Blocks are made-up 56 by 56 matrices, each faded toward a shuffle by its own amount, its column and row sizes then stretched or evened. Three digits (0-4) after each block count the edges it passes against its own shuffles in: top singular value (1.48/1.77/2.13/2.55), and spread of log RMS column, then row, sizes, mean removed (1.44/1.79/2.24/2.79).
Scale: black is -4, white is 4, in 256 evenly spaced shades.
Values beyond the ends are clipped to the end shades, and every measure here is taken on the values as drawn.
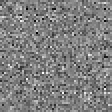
1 1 2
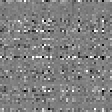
1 3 4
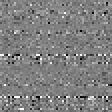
3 1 4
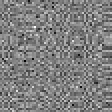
4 0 1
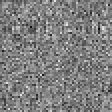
2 0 0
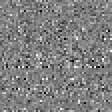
1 0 3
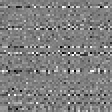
4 1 4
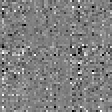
1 3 3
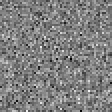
0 0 0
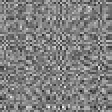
4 2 3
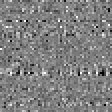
2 0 3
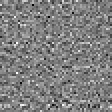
2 0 2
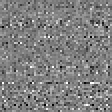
1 1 3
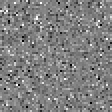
0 0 0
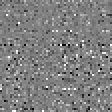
1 1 3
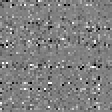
0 2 3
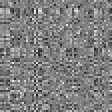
4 3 2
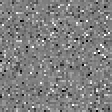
1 0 0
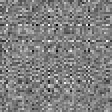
4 3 3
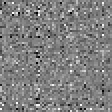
0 3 3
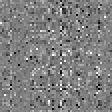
3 3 0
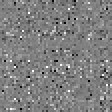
0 2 2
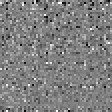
0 1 3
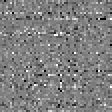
2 1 3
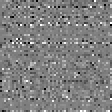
3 0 4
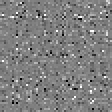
1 2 2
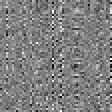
3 4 0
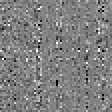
0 4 1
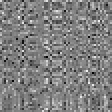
4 3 1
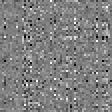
2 4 1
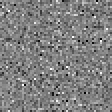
0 1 1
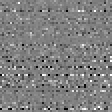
2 0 4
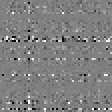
2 2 4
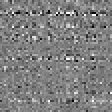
3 2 4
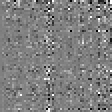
2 4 3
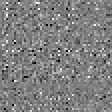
1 2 3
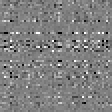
3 2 4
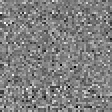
1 0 2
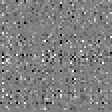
2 2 3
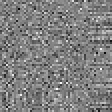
3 0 0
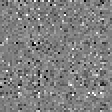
2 1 2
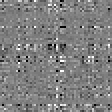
3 3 4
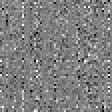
1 4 1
